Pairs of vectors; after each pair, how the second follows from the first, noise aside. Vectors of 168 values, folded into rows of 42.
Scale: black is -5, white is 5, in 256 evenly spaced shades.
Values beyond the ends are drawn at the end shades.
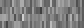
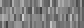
copied.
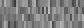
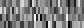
reversed, scaled up.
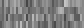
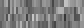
copied.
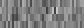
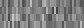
negated.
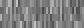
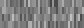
wrapped around.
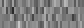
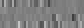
partly zeroed.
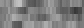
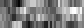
negated, scaled up.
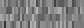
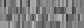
wrapped around.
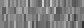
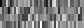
reversed, scaled up.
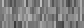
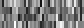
negated, scaled up.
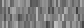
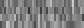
wrapped around.
